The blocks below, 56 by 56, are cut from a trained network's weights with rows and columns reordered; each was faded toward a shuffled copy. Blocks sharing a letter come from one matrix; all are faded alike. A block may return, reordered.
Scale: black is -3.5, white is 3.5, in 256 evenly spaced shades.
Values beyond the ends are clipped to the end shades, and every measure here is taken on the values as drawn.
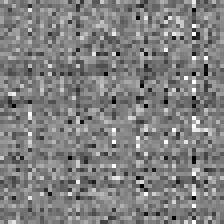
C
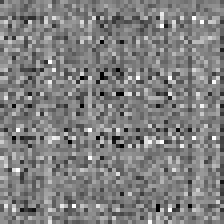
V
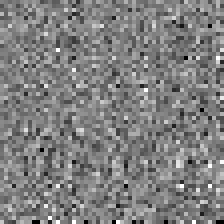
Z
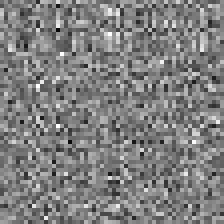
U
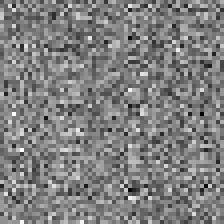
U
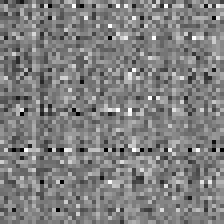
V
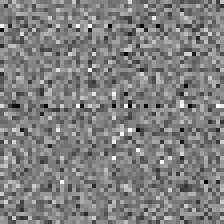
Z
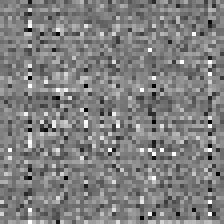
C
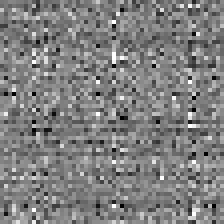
C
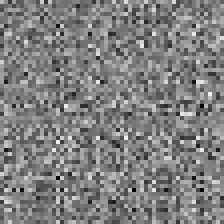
U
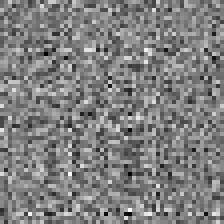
U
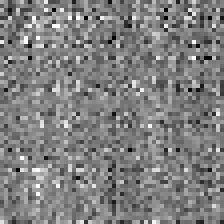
V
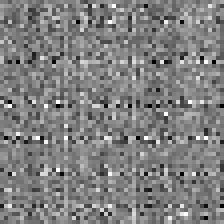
V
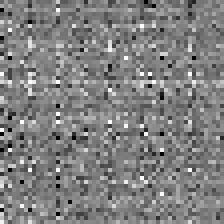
C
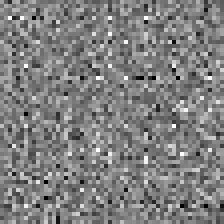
Z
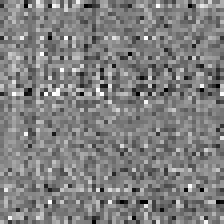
V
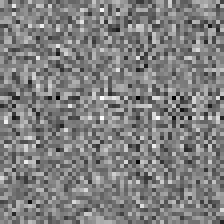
U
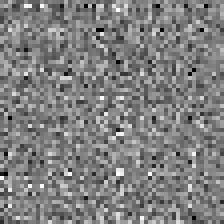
Z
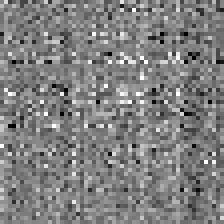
V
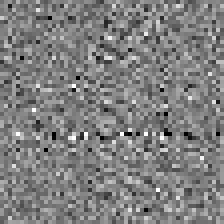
Z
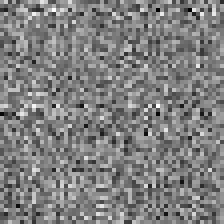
U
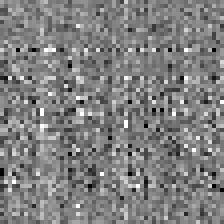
V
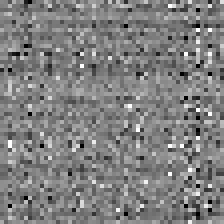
C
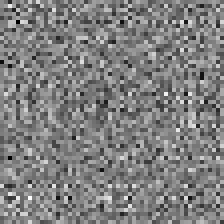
U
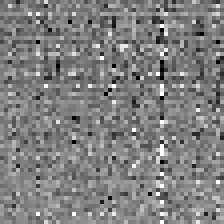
C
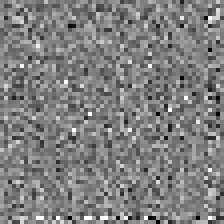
Z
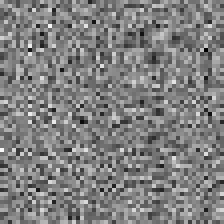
U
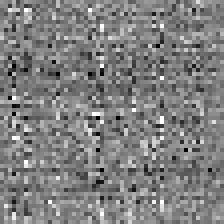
C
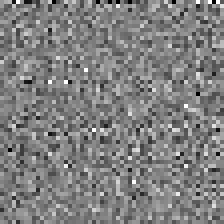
Z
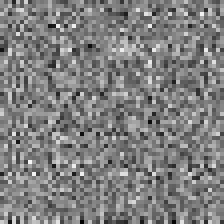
U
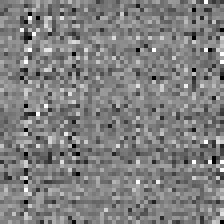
C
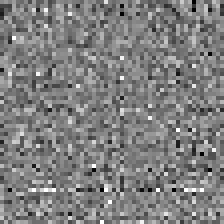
Z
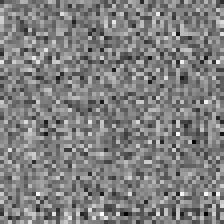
U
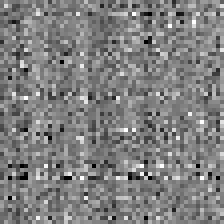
V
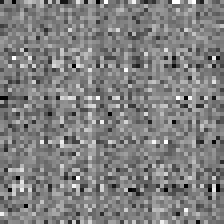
V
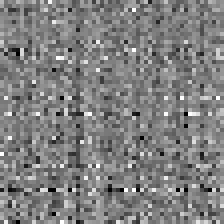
V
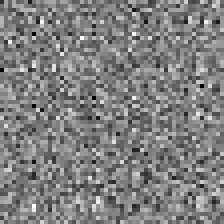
U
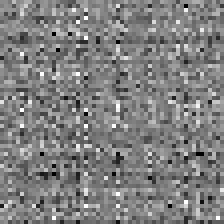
C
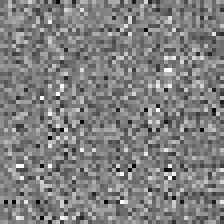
Z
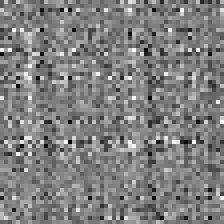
V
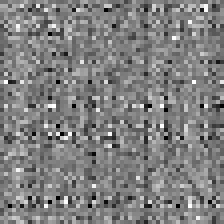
V
